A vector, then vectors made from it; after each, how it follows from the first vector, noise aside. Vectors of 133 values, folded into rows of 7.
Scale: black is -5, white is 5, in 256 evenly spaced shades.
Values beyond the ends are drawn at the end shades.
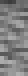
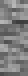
wrapped around.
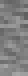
reversed, negated, shrunk.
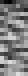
scaled up.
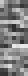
wrapped around, negated, scaled up.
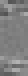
wrapped around, negated, partly zeroed.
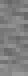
reversed, negated, shrunk.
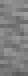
reversed, shrunk.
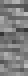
wrapped around.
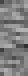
wrapped around.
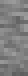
reversed, shrunk.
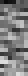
scaled up.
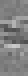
wrapped around, negated, partly zeroed.
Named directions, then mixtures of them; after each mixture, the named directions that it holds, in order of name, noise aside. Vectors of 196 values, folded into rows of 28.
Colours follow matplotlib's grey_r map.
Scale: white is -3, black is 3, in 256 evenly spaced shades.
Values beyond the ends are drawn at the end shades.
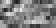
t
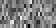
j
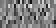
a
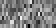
j.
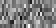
j.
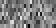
j.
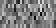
a, j.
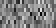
a, j.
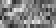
j, t.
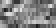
t.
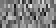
a.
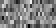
j, t.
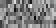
a, t.
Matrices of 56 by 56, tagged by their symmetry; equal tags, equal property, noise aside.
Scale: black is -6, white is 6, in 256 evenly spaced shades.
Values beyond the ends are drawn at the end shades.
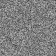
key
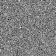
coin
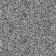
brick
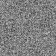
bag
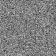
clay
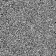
brick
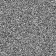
coin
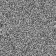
bag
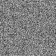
clay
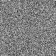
clay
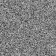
clay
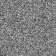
coin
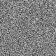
key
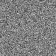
coin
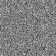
brick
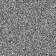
coin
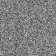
coin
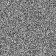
coin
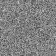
bag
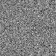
brick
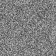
key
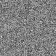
clay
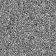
brick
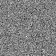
coin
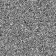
clay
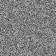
clay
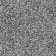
brick
